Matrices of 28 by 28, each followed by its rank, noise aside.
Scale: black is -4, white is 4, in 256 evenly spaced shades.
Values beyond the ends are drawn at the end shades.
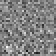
six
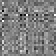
two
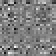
three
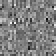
four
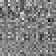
five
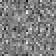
six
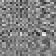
three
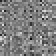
four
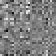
three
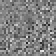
six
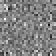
four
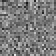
five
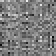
four
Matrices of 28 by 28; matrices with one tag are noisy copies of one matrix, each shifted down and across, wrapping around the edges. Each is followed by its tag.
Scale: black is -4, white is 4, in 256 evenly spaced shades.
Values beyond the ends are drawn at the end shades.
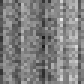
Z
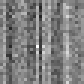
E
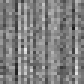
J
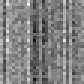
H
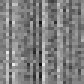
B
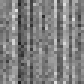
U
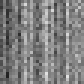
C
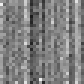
U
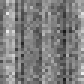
Z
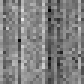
H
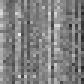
B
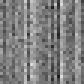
B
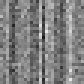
E
